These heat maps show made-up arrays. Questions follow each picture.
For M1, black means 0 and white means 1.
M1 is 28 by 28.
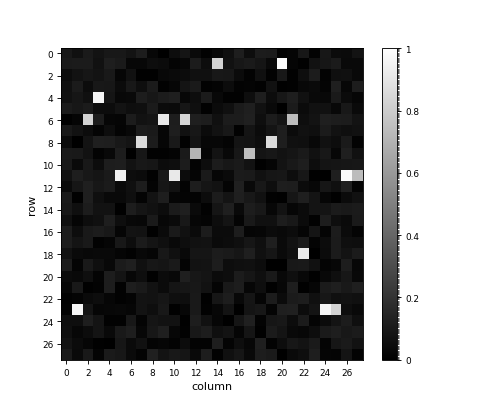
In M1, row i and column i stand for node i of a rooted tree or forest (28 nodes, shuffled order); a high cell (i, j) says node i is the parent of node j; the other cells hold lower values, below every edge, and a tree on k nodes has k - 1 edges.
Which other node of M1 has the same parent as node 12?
17
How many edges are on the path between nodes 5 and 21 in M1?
3
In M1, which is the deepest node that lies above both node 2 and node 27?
6
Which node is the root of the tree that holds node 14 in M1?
23
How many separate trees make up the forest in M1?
9
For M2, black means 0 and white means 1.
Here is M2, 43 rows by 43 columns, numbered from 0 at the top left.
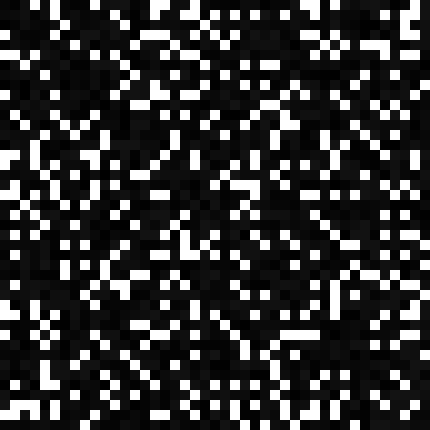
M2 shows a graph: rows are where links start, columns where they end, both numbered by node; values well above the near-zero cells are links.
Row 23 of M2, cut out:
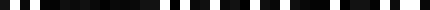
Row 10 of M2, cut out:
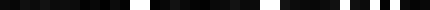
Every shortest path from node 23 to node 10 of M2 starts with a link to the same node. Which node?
node 3
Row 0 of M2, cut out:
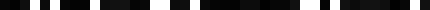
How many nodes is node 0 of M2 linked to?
10
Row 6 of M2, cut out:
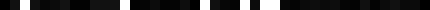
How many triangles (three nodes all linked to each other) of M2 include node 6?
6
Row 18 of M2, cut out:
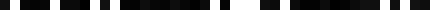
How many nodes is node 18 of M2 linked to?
11
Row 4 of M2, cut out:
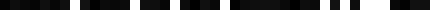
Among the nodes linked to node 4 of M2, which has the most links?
node 38
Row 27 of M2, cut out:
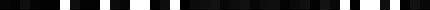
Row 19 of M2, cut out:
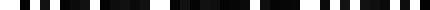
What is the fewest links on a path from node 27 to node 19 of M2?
2
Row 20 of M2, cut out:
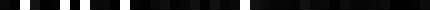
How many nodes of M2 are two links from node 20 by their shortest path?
10
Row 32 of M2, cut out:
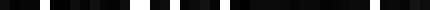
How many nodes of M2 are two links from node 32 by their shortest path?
8
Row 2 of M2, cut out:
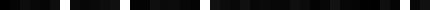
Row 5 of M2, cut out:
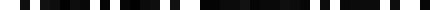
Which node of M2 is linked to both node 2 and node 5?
node 40
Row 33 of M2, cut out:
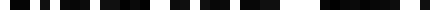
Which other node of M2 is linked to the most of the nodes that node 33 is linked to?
node 41
